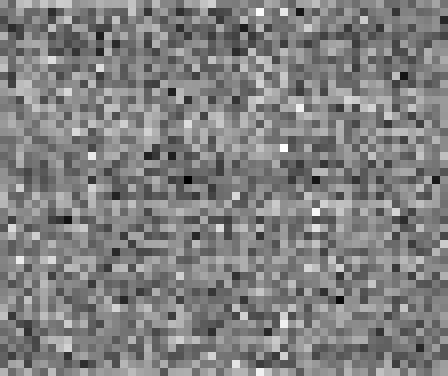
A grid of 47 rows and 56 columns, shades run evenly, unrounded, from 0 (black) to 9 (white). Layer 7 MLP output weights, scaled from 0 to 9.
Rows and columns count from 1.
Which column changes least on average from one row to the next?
29
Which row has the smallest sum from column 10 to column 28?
25
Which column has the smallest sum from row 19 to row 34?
24
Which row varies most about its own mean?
2
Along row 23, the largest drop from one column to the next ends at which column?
55
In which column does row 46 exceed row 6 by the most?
30
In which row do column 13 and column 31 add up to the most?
9
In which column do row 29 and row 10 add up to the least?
51
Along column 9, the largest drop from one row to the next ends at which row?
45
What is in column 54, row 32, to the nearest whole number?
3
